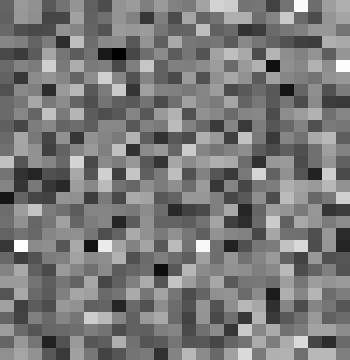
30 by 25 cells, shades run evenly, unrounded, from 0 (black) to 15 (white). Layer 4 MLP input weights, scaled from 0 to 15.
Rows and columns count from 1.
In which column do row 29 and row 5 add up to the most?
22
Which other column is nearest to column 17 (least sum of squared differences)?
3
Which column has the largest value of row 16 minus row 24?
8
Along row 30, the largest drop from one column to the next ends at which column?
19
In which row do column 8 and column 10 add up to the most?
15
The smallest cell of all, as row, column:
5, 9
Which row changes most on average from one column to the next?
21
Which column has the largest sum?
6
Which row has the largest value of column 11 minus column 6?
24
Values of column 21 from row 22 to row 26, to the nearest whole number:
6 11 9 10 8
